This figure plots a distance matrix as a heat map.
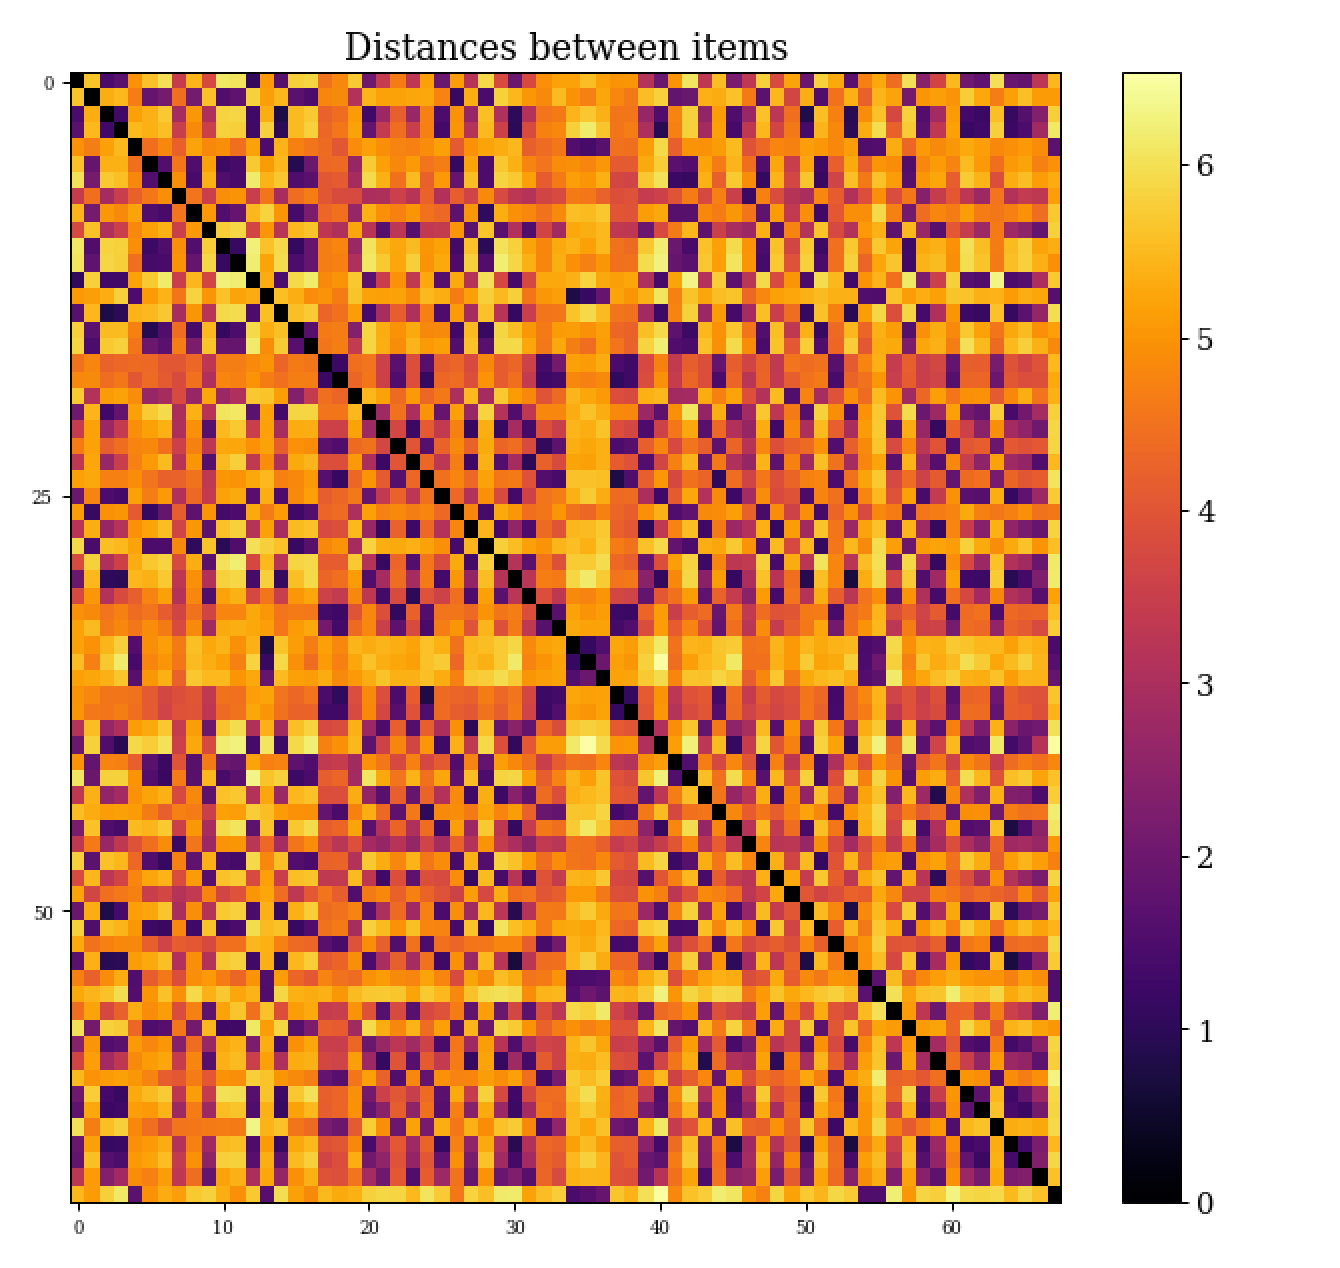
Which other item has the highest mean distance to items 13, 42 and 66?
40
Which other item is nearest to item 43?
59
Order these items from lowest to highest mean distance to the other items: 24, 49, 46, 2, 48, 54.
46, 2, 48, 24, 49, 54
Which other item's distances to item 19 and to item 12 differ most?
0
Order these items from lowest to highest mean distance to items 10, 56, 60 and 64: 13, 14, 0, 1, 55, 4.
14, 1, 0, 4, 13, 55
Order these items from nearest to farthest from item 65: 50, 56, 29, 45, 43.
45, 50, 43, 29, 56
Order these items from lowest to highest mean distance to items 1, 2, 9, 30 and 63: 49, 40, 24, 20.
20, 40, 24, 49
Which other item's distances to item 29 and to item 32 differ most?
63
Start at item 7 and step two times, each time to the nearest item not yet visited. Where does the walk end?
58
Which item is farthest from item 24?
67
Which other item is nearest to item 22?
32
